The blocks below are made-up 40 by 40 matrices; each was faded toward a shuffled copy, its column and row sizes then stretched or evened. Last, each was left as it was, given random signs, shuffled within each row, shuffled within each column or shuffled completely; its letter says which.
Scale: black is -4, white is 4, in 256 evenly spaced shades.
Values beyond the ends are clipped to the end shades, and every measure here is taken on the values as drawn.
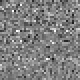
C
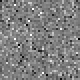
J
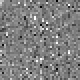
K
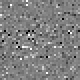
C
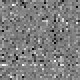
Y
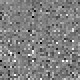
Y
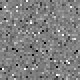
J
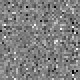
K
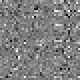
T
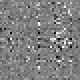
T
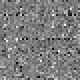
Y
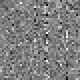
K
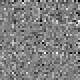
Y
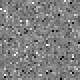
J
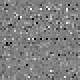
C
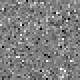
J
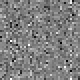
K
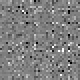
T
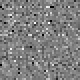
C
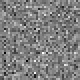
Y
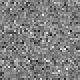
C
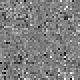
Y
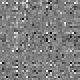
T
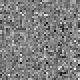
K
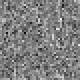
K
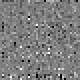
Y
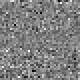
C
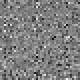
Y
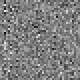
K
